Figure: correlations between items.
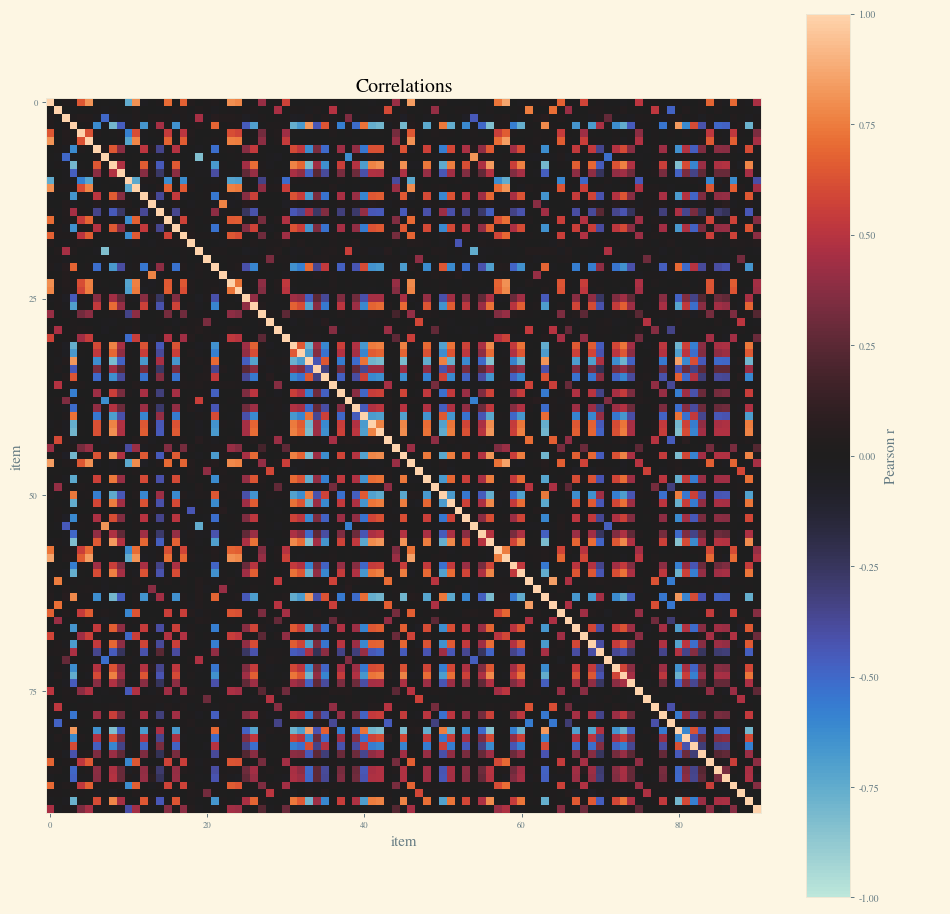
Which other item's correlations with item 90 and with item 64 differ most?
61
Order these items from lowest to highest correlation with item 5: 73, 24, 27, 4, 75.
73, 27, 75, 4, 24
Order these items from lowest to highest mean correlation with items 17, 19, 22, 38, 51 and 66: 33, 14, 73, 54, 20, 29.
54, 33, 14, 20, 29, 73
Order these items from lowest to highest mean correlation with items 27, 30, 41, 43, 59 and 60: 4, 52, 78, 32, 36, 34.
52, 36, 4, 34, 78, 32
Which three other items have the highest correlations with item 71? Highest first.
19, 38, 2
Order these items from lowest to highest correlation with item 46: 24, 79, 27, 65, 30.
79, 27, 30, 65, 24
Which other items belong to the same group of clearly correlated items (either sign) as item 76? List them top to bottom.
20, 28, 47, 88
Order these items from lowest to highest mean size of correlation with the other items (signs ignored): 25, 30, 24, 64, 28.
28, 64, 30, 24, 25
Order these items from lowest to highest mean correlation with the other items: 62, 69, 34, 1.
62, 1, 34, 69
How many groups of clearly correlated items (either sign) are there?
7
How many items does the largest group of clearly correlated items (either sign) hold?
44
